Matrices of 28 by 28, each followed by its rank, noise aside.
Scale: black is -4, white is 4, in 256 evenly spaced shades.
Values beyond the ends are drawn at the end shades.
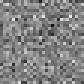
six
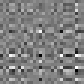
two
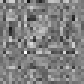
four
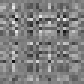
two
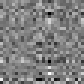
three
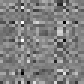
three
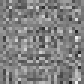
four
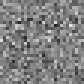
eight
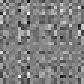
three
